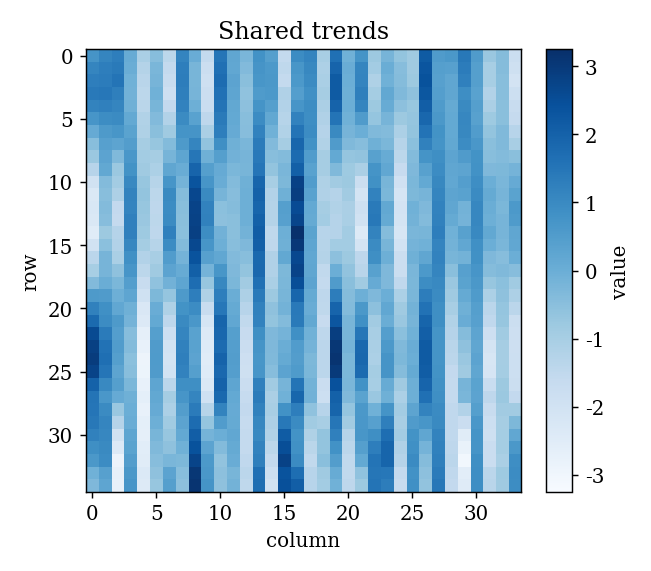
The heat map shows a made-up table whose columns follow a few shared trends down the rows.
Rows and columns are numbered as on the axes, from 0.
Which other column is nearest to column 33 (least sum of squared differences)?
9
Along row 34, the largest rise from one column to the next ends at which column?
15
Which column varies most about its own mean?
0
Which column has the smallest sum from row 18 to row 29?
4
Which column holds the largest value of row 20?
19
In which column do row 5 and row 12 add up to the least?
24
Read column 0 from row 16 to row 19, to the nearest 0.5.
-1.5 -1 -0.5 0.5
